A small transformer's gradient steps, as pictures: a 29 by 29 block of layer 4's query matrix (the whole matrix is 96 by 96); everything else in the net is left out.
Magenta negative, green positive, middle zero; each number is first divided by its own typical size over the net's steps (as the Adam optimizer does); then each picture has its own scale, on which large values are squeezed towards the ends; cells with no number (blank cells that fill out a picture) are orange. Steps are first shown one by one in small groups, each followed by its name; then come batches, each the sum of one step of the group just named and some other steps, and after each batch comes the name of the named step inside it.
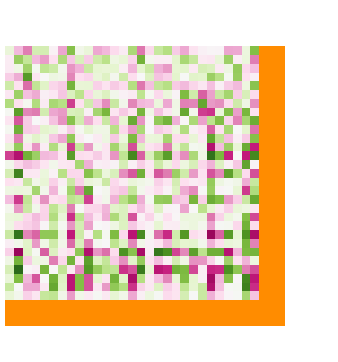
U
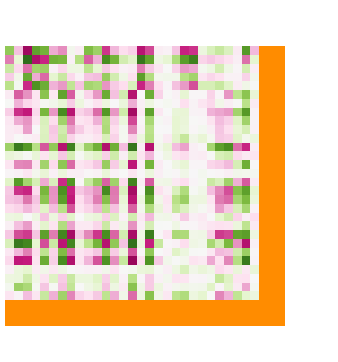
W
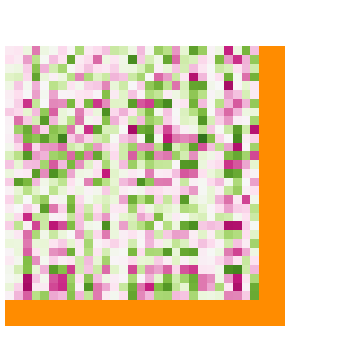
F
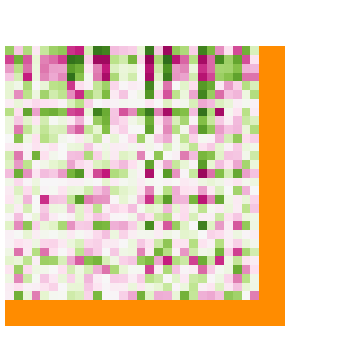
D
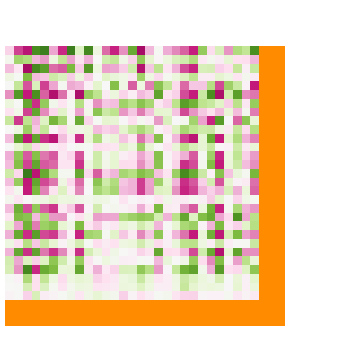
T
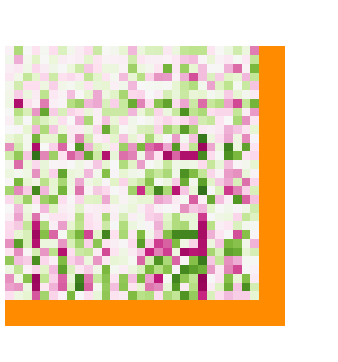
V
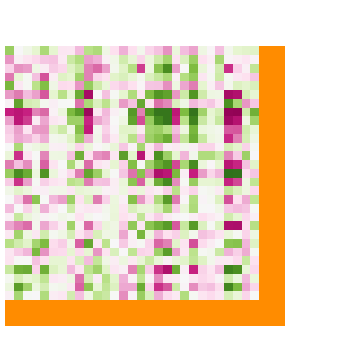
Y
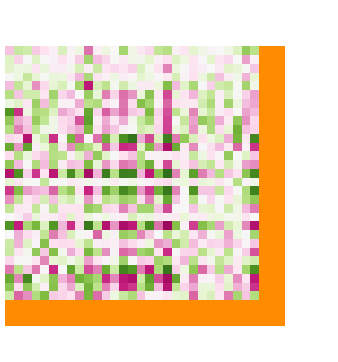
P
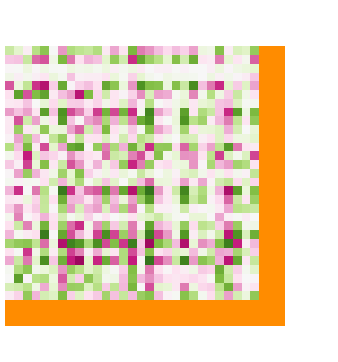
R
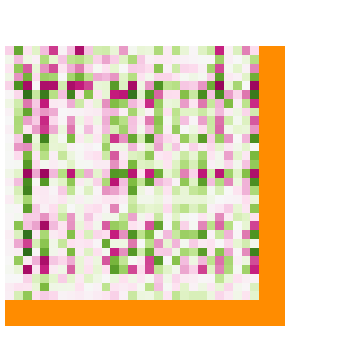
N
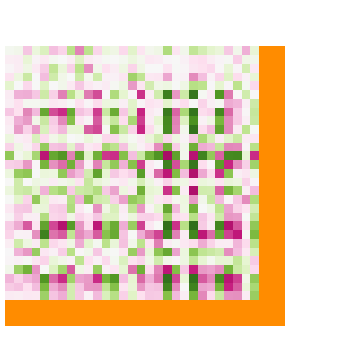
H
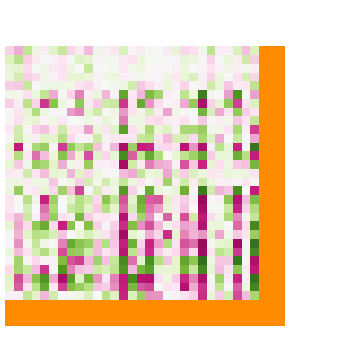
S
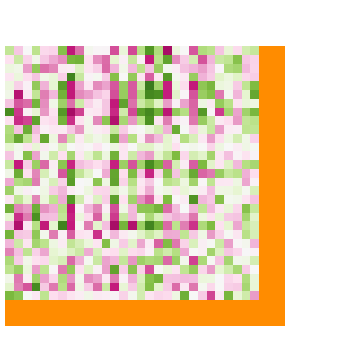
D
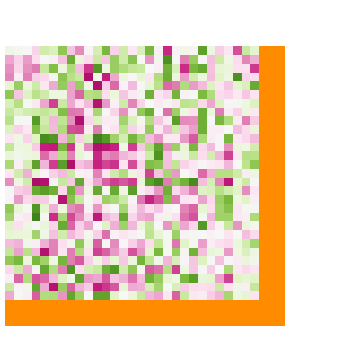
D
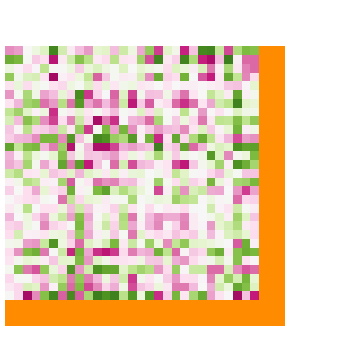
U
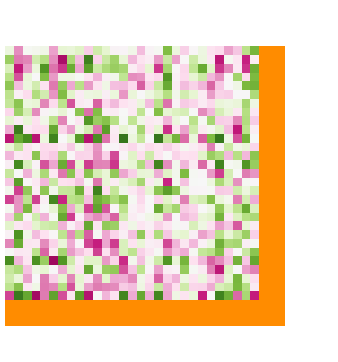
U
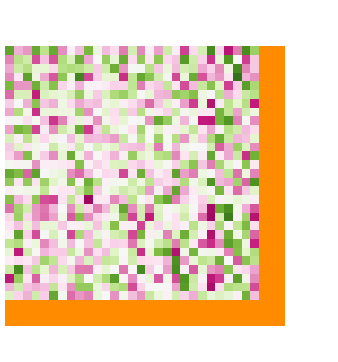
U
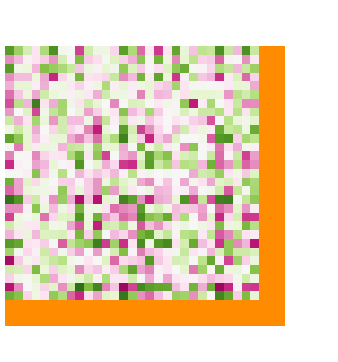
R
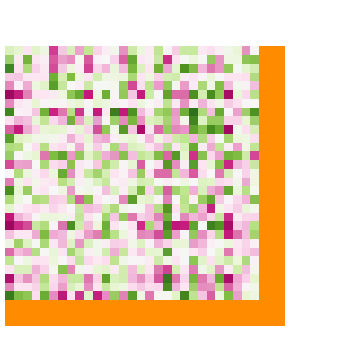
H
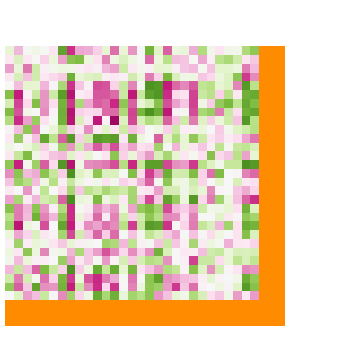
D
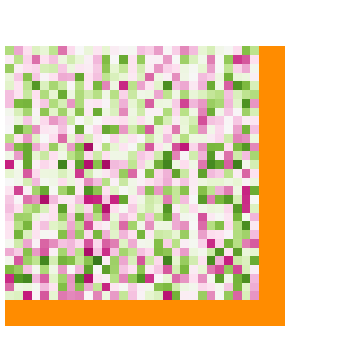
U
